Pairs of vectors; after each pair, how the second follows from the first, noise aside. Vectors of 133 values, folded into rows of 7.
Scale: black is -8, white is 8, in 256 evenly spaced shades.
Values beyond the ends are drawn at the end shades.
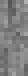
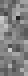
wrapped around, negated, scaled up.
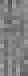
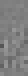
negated, partly zeroed.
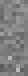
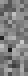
wrapped around, negated, scaled up.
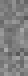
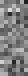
wrapped around, negated, scaled up.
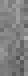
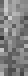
reversed, negated, scaled up.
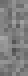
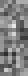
reversed, negated, scaled up.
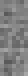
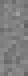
wrapped around, shrunk.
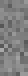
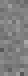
negated, partly zeroed.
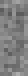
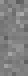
negated, partly zeroed.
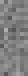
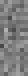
copied.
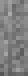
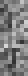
wrapped around, negated, scaled up.
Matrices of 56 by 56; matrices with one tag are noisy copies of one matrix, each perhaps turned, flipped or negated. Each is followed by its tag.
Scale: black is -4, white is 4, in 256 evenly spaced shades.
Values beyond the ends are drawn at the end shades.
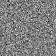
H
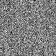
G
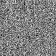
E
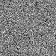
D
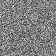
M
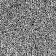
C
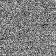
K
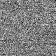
K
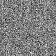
E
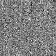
E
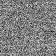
E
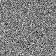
M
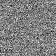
E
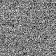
E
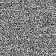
E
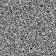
H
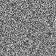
H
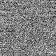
K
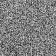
C
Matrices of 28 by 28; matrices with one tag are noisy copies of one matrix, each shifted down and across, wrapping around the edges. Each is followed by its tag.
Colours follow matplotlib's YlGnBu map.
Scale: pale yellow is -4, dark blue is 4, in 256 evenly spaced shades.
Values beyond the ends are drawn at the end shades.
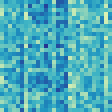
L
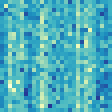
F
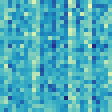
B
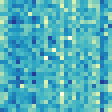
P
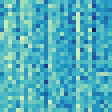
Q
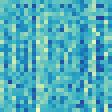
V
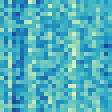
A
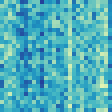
P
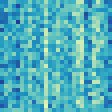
P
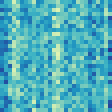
A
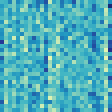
V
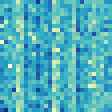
B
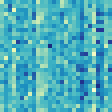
V
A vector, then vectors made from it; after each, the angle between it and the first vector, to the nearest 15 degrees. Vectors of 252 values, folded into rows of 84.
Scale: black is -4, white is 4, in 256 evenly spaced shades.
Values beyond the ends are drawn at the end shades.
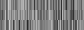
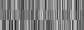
135 degrees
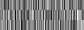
90 degrees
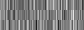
135 degrees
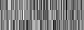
45 degrees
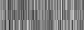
165 degrees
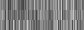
165 degrees
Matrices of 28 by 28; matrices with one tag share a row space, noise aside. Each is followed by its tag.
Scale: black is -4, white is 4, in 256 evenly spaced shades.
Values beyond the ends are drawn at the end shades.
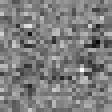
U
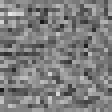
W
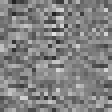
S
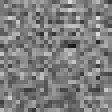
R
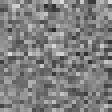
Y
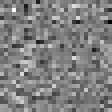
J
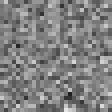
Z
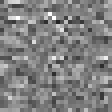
S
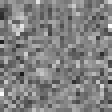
J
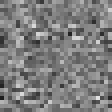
J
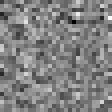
J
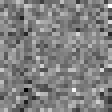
J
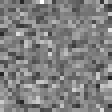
J
